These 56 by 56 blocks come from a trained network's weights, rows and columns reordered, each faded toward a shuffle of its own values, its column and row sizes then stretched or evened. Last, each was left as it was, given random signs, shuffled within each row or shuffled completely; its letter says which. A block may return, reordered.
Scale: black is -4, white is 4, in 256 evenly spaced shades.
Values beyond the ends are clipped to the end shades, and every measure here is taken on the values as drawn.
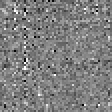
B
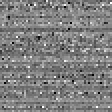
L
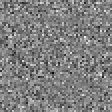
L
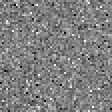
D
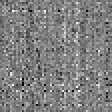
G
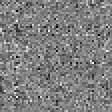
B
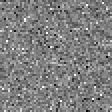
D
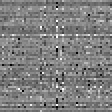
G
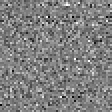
L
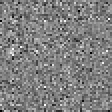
B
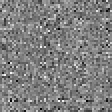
B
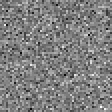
D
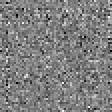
B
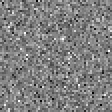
D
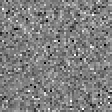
D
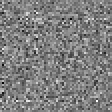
B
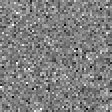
D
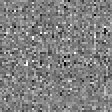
B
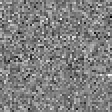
L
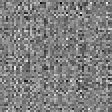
G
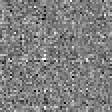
B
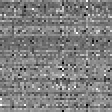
G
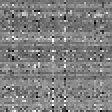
G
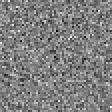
L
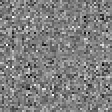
B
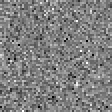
D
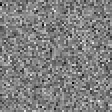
D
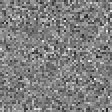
L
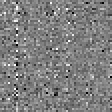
B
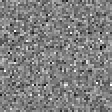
L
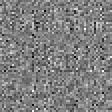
G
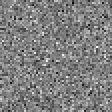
D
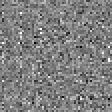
B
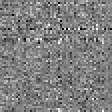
G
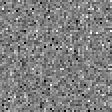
D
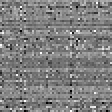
G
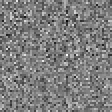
B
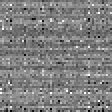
G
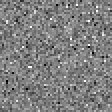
D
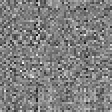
G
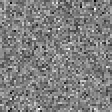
D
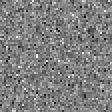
D
